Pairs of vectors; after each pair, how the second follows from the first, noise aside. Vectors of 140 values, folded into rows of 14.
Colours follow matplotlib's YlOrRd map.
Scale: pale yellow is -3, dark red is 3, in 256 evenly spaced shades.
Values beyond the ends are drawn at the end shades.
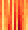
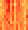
reversed, shrunk.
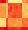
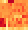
negated, partly zeroed.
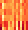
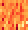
negated, partly zeroed.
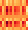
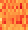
reversed, shrunk.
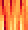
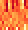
reversed, negated, partly zeroed.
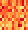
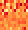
reversed, negated, partly zeroed.
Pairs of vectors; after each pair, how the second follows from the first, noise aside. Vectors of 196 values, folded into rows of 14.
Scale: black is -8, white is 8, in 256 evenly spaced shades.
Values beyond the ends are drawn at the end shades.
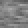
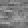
reversed.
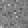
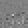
reversed, partly zeroed.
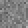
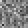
reversed, scaled up.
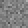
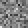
reversed, scaled up.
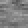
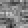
reversed, scaled up.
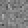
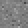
reversed, partly zeroed.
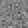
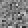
scaled up.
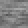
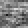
scaled up.
